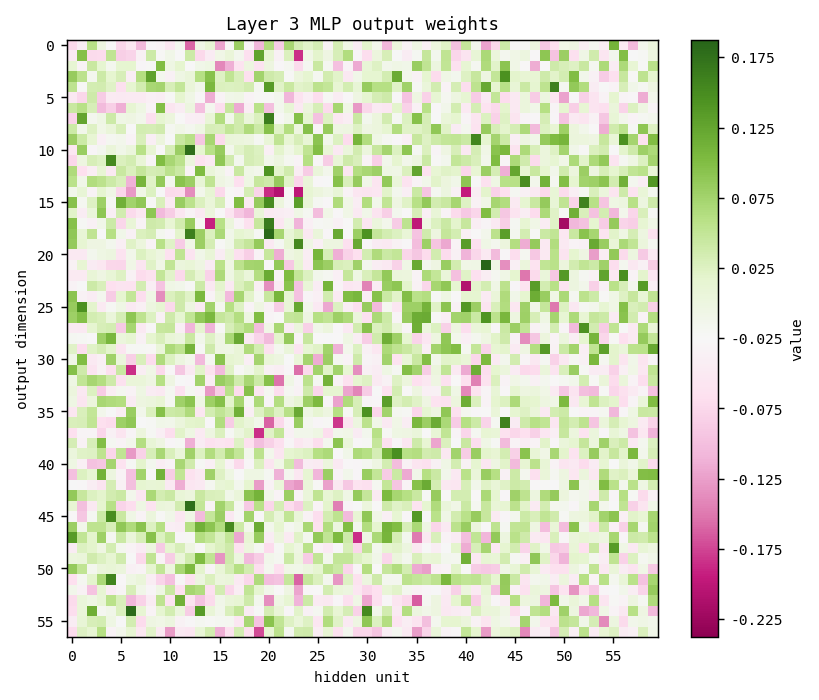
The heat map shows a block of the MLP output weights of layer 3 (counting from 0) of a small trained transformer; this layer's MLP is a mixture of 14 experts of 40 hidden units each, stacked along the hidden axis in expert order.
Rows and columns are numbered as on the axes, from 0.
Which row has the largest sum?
26
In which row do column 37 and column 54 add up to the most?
29
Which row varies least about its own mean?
5
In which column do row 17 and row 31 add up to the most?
0
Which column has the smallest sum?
23
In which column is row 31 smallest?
6
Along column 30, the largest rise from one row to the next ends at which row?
54
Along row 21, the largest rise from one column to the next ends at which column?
42
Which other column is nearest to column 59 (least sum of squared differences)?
3
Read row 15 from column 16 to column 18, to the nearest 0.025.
-0.025 0.1 -0.05
